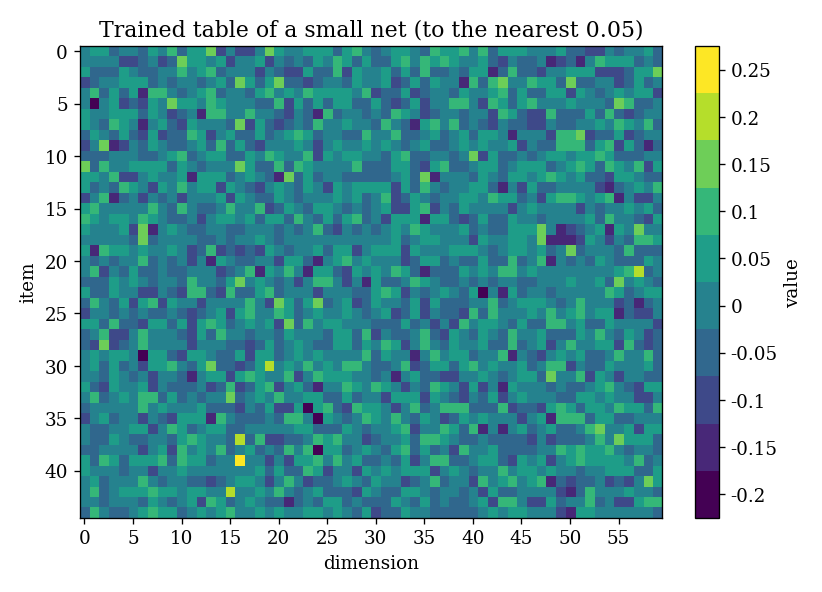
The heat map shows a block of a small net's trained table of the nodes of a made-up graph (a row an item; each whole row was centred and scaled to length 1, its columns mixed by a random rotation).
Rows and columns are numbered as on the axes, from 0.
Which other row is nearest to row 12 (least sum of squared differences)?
26
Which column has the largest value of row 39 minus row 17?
16
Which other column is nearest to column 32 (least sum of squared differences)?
22
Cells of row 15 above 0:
16
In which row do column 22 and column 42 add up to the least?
2
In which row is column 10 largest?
1
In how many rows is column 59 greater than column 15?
17
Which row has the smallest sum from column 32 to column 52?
7
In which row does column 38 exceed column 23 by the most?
34
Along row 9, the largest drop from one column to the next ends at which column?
3
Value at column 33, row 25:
-0.05
